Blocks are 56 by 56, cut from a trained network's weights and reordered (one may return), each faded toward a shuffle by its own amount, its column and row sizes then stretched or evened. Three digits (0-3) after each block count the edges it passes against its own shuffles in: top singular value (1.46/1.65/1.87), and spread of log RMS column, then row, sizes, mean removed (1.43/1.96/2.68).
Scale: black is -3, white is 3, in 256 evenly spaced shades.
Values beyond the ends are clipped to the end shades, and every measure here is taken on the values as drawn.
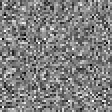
3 1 1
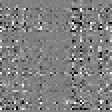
2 3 3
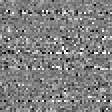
0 0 3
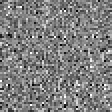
1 1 1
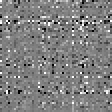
1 3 3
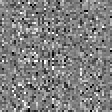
1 3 0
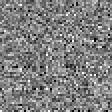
2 0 1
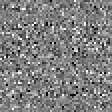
0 1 2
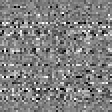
3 0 3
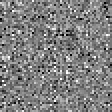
1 1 1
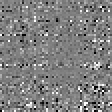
0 3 3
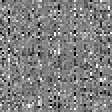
2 3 1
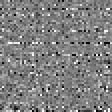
1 2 3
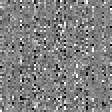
0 3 1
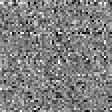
1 0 2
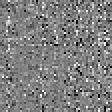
0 3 1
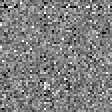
1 1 0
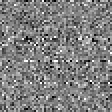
3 0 2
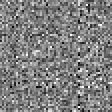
3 1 1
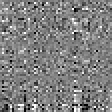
3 2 3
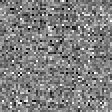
1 1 2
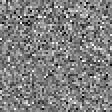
1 0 1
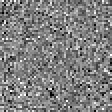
0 1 0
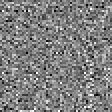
2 1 1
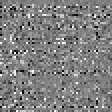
0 2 3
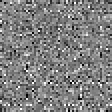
2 2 1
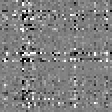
2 3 3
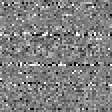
1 0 3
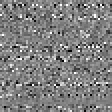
0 0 3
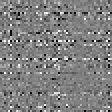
3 2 3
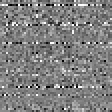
3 0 3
